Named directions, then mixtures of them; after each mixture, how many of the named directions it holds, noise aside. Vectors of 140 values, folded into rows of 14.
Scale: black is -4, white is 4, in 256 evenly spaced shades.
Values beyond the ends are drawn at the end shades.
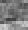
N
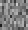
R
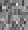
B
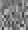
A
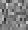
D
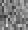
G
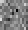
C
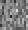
two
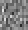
four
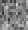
four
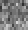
two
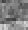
one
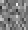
two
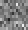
four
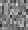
one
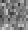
four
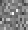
two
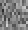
three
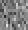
three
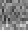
three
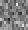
four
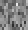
three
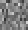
one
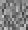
two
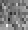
three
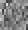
three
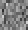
two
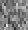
three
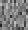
one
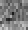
three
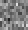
four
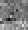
two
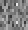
two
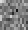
one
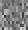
one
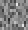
four
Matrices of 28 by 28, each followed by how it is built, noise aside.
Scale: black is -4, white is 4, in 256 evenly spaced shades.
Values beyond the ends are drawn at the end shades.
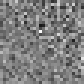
upper triangular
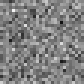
repeating rows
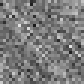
Toeplitz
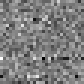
uneven rows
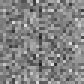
repeating rows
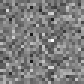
repeating rows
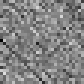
Toeplitz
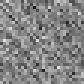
Toeplitz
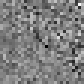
upper triangular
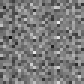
repeating rows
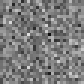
repeating rows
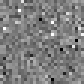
sparse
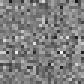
uneven rows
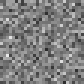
repeating rows
